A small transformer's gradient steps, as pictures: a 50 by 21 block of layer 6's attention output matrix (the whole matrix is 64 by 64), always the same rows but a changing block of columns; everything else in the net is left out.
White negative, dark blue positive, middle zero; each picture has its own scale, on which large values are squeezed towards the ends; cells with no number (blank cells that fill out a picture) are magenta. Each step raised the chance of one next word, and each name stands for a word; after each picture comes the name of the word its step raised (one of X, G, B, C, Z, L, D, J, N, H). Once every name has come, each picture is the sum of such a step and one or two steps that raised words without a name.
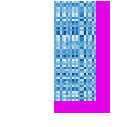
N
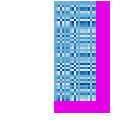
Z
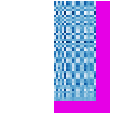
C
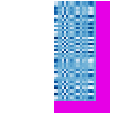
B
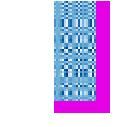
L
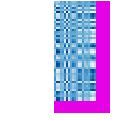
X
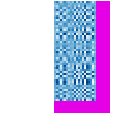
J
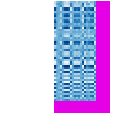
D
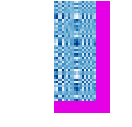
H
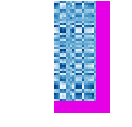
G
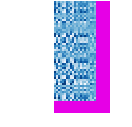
Z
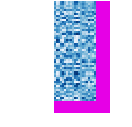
Z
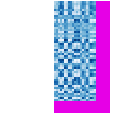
L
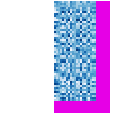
X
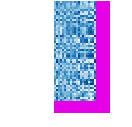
N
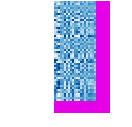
N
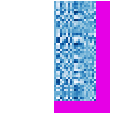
H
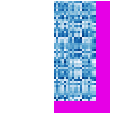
H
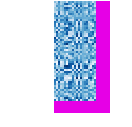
D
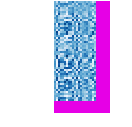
N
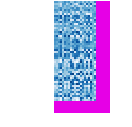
J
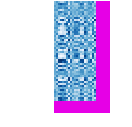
N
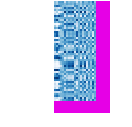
X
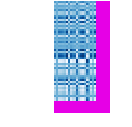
N
